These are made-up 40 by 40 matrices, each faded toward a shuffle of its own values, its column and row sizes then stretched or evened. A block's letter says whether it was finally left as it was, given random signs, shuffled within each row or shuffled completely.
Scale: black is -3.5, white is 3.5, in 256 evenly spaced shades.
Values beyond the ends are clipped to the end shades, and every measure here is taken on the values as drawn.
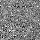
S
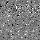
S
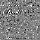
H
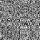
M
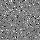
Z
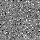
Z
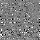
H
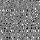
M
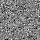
Z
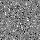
Z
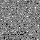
S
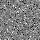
Z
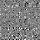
M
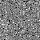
S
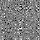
M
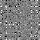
M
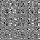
M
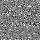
S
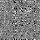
H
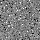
Z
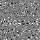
S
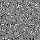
S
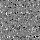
S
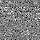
S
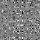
H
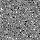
Z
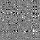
M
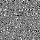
S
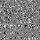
H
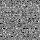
S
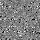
S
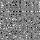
M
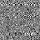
M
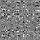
M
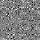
M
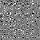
M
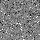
Z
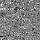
H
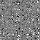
H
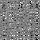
M
